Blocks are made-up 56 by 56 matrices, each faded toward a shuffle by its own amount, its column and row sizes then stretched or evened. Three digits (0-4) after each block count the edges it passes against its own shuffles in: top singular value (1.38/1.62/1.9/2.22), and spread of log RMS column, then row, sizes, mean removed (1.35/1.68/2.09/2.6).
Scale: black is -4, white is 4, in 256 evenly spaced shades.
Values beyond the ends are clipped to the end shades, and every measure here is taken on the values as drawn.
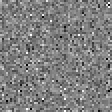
0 2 1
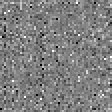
0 2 0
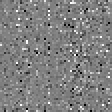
0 3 1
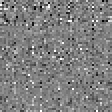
1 2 3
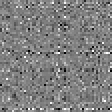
4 2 2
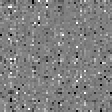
1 3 1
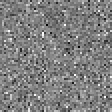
2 1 1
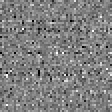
1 1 3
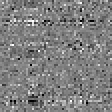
3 2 4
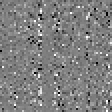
2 3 0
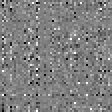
1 4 3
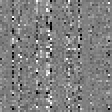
3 4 0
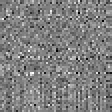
4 0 2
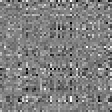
4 3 4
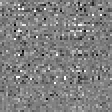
1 1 4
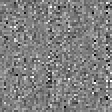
2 3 1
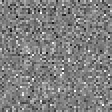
3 1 0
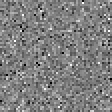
1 1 0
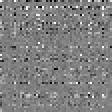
3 3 4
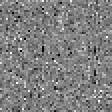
1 1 0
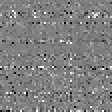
2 1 4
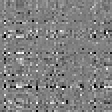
4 3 4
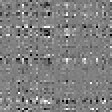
4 4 4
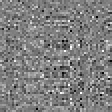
4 1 2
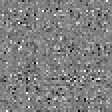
1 1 3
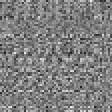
4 0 4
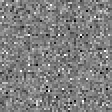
0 1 2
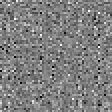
3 2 0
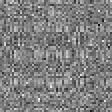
4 1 0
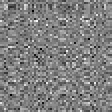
4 1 2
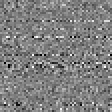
3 1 4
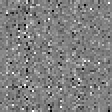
2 3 0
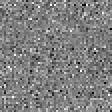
1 0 2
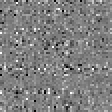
3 3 3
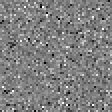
0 0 1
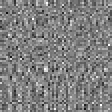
4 1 2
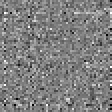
2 2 2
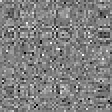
4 1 2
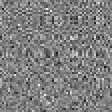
4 2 1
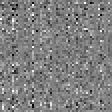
2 4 2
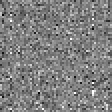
1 2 2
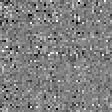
0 2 3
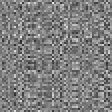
4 4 1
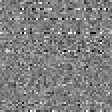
2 1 4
